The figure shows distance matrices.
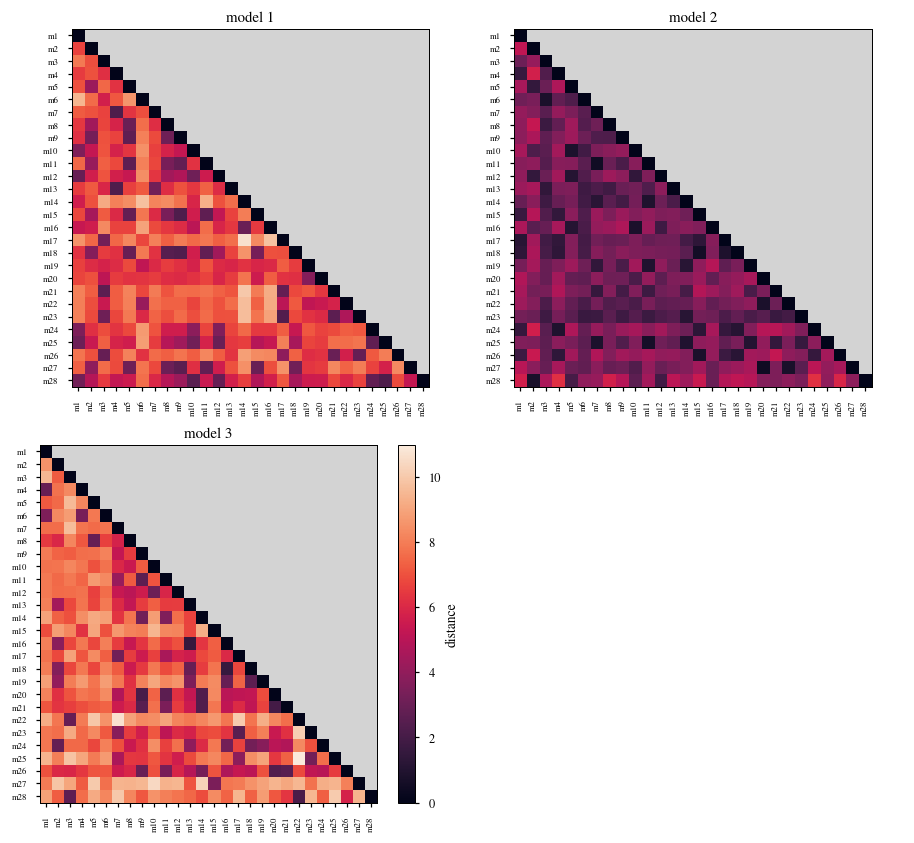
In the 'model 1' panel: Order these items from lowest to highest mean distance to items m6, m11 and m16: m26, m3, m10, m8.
m8, m10, m3, m26
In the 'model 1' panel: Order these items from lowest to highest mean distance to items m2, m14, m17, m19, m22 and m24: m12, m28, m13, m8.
m28, m12, m8, m13
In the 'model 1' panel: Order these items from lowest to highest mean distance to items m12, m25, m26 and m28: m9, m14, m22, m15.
m9, m15, m22, m14
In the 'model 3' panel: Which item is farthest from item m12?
m27
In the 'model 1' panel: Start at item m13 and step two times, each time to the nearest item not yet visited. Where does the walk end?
m7
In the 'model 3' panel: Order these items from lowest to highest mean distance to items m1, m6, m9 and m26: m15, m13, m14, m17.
m14, m17, m13, m15
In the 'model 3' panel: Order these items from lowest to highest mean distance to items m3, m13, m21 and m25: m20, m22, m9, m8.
m20, m9, m8, m22
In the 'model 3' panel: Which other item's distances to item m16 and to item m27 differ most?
m18
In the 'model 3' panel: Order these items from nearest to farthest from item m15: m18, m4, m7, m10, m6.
m4, m6, m18, m7, m10
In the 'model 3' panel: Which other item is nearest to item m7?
m17
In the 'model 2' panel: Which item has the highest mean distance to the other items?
m28
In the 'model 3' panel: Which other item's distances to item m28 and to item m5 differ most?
m22
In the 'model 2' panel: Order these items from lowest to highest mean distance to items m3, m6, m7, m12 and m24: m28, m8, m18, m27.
m18, m8, m27, m28
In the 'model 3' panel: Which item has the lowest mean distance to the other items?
m26
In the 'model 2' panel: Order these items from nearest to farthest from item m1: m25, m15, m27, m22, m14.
m15, m14, m25, m22, m27
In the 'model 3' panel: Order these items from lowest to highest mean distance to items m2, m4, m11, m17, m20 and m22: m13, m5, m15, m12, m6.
m13, m12, m6, m15, m5
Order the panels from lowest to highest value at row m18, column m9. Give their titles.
model 1, model 2, model 3
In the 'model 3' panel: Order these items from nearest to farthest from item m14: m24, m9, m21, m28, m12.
m21, m9, m24, m28, m12
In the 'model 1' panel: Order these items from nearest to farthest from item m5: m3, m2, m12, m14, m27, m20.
m27, m2, m12, m20, m3, m14
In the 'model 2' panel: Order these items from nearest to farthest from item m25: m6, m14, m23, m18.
m14, m23, m6, m18
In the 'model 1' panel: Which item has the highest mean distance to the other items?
m14
